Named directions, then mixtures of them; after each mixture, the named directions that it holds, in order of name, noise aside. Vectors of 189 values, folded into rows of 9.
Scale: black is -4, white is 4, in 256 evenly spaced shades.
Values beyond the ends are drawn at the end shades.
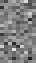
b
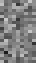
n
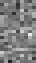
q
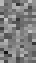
n.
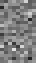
b.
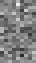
n, q.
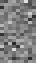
b.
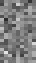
n.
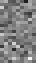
b.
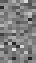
b.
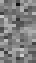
n, q.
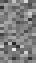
b.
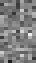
q.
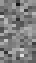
n, q.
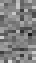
q.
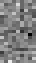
q.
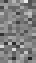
b.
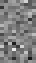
b.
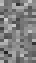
n.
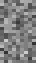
b, n.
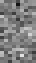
n, q.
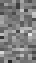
q.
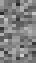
n, q.
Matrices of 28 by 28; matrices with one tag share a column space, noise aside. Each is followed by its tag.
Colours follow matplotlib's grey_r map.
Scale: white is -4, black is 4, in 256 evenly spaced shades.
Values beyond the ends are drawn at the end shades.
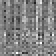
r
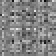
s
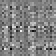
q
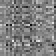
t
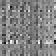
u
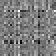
u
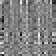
r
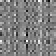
s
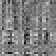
r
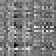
q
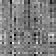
r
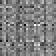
t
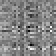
q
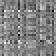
u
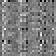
s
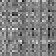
s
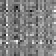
u
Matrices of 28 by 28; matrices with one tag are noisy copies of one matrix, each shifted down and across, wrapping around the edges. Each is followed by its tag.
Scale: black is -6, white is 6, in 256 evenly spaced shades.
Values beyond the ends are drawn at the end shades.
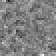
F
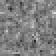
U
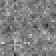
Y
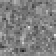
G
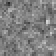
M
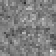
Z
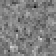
G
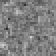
G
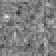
U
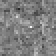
Y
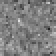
Z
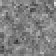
M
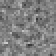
F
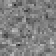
F
